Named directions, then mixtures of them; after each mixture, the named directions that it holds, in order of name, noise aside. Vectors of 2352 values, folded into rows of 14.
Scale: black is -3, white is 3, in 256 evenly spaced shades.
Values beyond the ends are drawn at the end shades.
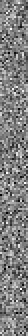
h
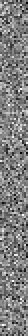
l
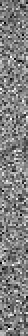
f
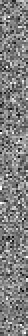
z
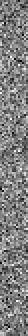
f, z.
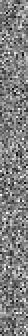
h.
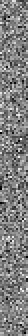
z.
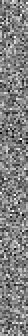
l, z.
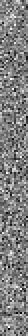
f, h.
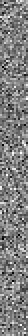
h, l, z.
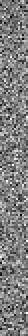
f, z.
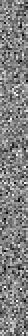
f, h.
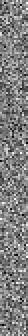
l.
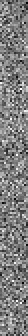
f, h, l.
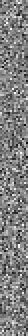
h, l.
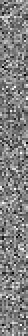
h, l, z.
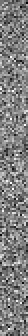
f, l.
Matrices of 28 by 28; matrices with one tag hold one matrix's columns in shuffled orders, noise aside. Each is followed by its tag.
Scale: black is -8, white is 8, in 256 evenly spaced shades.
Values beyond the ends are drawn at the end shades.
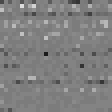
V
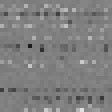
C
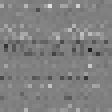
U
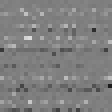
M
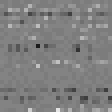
C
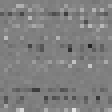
C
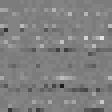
M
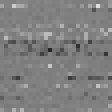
U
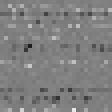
C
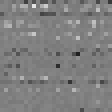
V
